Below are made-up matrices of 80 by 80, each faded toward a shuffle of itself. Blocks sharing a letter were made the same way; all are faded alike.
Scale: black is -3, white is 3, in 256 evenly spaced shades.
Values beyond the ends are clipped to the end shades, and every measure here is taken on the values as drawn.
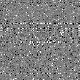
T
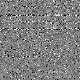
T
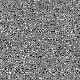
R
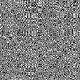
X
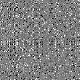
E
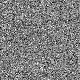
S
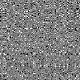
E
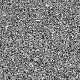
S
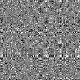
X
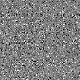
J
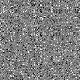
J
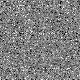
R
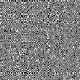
X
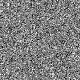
S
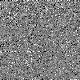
R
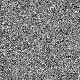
S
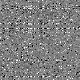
T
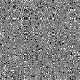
E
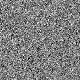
S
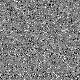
R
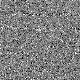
R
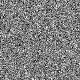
S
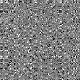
X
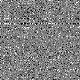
T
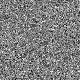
S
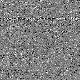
R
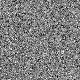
S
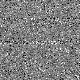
R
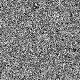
S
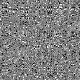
J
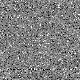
R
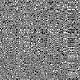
X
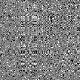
X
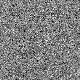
S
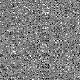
J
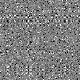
T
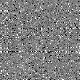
T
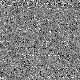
R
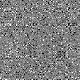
T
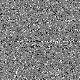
R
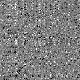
J
